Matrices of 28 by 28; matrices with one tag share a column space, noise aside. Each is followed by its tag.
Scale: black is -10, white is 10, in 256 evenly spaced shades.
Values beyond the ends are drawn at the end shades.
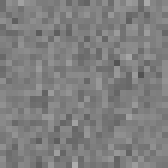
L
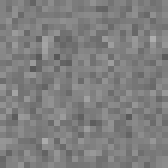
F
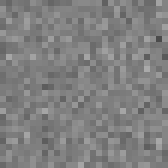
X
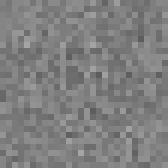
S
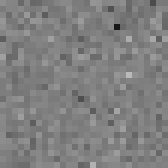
X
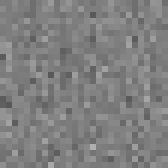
S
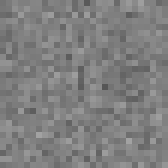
S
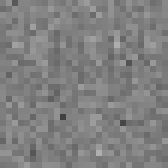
F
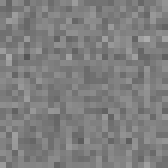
X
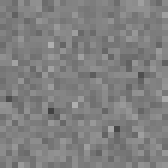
S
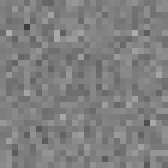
L
